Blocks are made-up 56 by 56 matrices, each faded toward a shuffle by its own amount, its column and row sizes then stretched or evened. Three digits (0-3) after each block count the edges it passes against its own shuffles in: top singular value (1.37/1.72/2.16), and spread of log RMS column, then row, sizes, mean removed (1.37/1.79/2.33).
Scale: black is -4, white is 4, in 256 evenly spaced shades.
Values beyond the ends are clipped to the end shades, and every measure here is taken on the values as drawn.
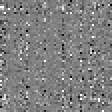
0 3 2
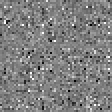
0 2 2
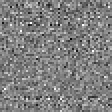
2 0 2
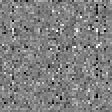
2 2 2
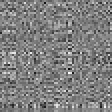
3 2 3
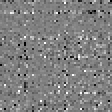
1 2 3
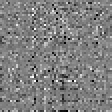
2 2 3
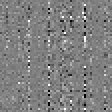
2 3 1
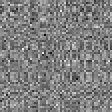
3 0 2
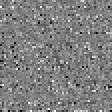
0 0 3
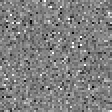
0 0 0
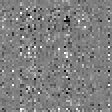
1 3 2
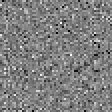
2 1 0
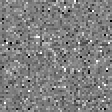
0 0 1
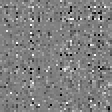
1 3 2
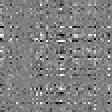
3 3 3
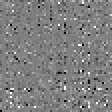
1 2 2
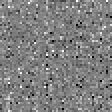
1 2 1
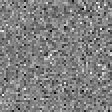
1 2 0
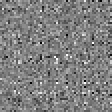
1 2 2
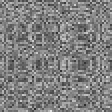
3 1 0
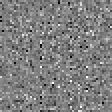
1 2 0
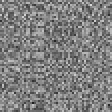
3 0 1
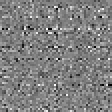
2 1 3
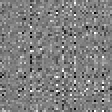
3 3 2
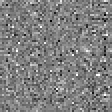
1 2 1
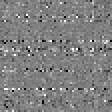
2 1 3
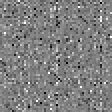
2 2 0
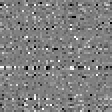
3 1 3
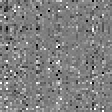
2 3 1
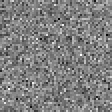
1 0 1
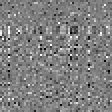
3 2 2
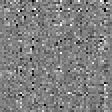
2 2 2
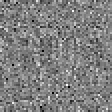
2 1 0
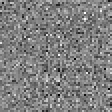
2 1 0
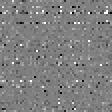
1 1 3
